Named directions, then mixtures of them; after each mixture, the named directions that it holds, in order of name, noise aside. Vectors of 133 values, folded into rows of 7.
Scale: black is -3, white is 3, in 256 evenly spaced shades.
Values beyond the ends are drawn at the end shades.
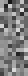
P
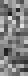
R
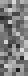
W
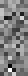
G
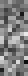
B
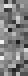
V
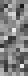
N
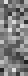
B, P, R.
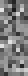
N, P, W.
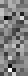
G.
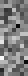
B, V.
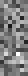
G, P, R.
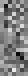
P, R.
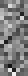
G, N, W.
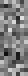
G, R, V.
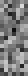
N.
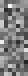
P, R, V.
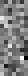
P, W.
